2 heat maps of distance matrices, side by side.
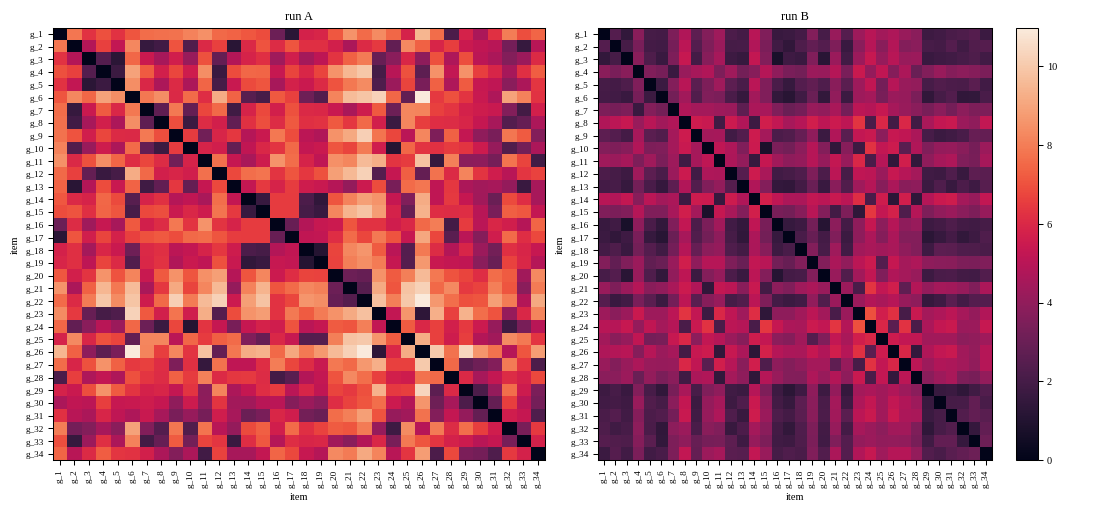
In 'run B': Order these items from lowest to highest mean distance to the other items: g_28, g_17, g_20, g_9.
g_17, g_20, g_9, g_28
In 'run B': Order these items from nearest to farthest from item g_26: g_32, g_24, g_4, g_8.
g_8, g_24, g_4, g_32
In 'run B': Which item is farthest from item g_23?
g_24
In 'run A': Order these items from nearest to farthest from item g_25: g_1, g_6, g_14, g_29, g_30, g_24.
g_6, g_14, g_30, g_1, g_29, g_24
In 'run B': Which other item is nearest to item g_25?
g_19
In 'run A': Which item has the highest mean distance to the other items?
g_22
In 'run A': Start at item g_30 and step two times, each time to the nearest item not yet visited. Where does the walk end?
g_27
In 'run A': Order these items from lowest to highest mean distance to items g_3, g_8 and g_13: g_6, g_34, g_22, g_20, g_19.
g_34, g_19, g_20, g_22, g_6
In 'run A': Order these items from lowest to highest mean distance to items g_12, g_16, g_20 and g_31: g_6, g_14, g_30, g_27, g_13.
g_30, g_13, g_14, g_27, g_6
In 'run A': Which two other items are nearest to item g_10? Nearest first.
g_24, g_8
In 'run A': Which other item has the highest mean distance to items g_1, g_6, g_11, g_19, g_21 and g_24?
g_26
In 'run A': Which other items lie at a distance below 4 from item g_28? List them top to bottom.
g_1, g_16, g_17
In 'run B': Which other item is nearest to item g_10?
g_15
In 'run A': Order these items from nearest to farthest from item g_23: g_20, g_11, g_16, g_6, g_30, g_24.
g_24, g_16, g_30, g_20, g_11, g_6
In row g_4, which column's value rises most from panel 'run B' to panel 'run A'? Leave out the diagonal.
g_22
